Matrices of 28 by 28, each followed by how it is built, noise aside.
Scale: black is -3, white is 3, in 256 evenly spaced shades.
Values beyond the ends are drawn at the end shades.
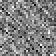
Toeplitz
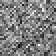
Hankel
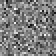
repeating rows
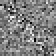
banded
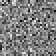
noise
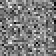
repeating rows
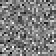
repeating rows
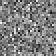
noise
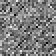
Hankel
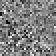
lower triangular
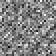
Hankel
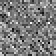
Toeplitz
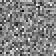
repeating rows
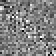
banded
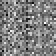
repeating rows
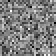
noise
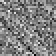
Toeplitz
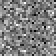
repeating rows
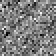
Hankel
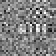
low rank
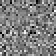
low rank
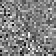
lower triangular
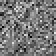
Hankel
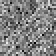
Hankel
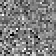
lower triangular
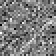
Hankel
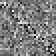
banded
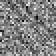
Toeplitz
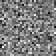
repeating rows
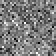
Toeplitz
